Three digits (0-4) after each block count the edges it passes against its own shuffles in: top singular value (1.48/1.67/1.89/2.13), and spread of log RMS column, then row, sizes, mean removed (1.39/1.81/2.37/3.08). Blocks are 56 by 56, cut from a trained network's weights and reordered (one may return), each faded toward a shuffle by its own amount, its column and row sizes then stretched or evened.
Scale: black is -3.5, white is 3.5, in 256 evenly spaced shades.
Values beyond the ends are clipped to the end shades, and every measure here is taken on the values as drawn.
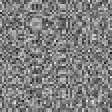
4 0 0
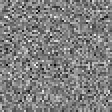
2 0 1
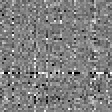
2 2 1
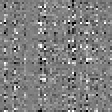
3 4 3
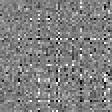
4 3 2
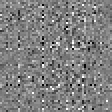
3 3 2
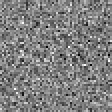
2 0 1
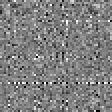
1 2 2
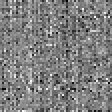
2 1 2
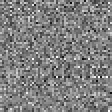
2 0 1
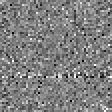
2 0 1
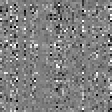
1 4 2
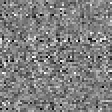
1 0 2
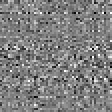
3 1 4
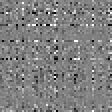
1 3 3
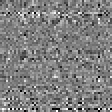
4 1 3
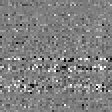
1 0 4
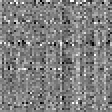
3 1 3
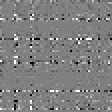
2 2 4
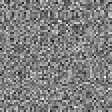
3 0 1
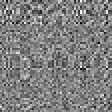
4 1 3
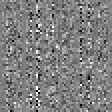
1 4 0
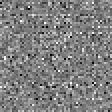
0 1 3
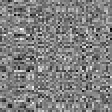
4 3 3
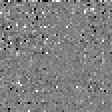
0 1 2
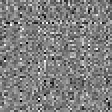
3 2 0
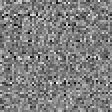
2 0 3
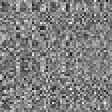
4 2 2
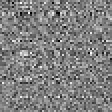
4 1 3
